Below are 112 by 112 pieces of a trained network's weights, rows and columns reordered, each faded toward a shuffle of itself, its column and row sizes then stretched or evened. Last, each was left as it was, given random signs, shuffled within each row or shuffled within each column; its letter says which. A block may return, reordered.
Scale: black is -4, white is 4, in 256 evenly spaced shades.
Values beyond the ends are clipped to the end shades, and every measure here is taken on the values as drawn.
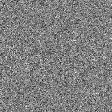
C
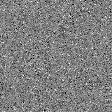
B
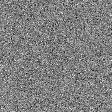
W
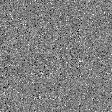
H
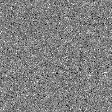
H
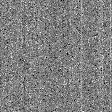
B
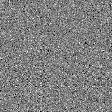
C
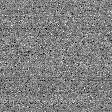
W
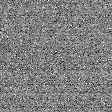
W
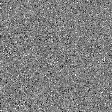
H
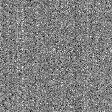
C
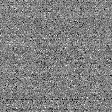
C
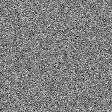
B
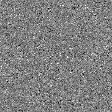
H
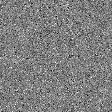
H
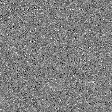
H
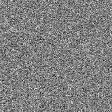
C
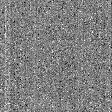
B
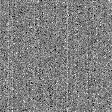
B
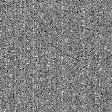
C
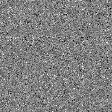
H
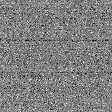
W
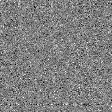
C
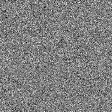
H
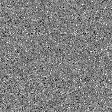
W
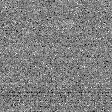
W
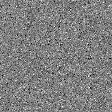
H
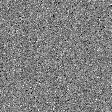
B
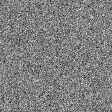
B
